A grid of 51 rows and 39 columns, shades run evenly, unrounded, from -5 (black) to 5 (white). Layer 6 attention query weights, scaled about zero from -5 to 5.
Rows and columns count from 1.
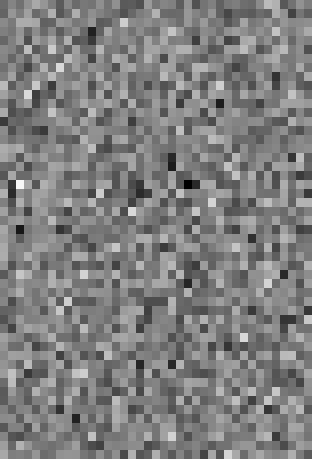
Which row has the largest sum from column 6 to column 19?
8
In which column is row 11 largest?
4
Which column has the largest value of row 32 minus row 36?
34
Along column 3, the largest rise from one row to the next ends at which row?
21
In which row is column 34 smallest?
46
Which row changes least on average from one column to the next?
50
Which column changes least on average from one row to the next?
20
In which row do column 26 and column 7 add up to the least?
10
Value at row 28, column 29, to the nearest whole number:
1
